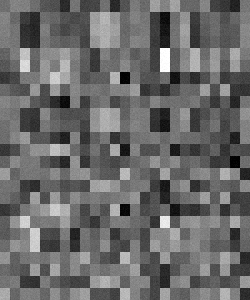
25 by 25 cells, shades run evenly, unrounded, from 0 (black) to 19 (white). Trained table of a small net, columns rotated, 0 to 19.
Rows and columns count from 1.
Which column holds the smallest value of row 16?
17
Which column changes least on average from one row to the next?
14
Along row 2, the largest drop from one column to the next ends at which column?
20
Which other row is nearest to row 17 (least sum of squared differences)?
23
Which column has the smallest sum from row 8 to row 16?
24
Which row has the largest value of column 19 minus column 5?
21
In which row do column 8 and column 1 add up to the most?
25
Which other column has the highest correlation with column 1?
13
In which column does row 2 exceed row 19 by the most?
10
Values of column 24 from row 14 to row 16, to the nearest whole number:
0 10 7
